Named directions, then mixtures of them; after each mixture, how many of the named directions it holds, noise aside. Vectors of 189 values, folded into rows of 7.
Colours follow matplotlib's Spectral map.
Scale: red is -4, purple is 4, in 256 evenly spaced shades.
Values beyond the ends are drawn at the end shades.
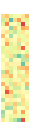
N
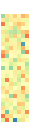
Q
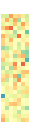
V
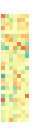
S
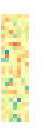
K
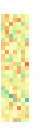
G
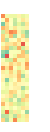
two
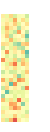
four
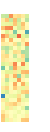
one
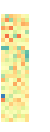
two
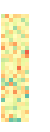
three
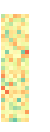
four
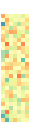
three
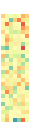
three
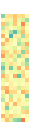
four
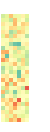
two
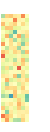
three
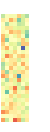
four
